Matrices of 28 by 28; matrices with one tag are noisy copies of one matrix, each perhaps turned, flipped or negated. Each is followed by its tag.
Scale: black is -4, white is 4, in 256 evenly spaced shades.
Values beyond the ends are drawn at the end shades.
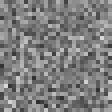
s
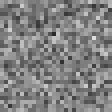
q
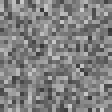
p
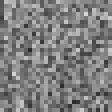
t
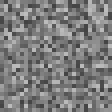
q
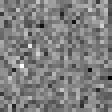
t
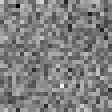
s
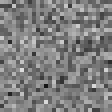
p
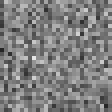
t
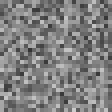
t
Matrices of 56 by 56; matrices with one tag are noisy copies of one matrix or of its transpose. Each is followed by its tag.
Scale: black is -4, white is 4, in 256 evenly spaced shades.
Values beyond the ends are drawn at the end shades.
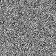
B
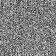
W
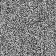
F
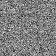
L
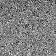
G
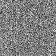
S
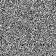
B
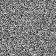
L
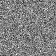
B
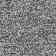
F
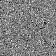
B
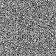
S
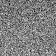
G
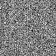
L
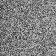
G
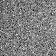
G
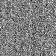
F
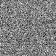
F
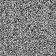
L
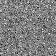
S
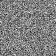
L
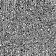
W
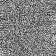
W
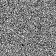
B
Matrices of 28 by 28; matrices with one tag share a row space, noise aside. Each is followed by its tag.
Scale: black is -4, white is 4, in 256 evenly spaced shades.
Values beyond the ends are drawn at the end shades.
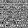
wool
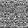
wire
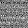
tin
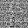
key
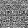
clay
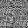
key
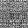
key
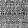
tin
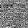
wool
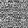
wool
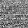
wool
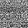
clay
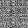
key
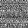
tin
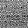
tin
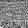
wool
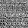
tin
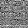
wool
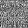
tin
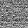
wool
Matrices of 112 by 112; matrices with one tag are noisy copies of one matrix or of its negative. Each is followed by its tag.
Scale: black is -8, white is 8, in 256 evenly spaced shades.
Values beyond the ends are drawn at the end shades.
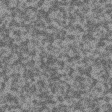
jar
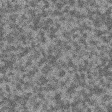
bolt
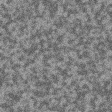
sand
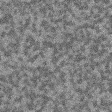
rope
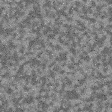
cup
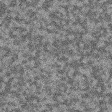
jar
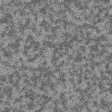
rope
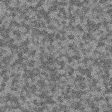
jar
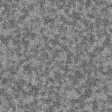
cup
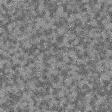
sand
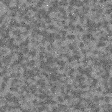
jar
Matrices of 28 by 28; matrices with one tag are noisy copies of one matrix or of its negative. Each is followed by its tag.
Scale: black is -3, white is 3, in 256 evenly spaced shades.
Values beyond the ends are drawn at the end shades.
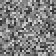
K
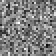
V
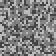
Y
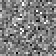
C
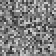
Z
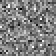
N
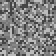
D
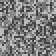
Z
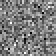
Y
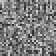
Z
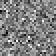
K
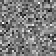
D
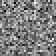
K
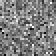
Z
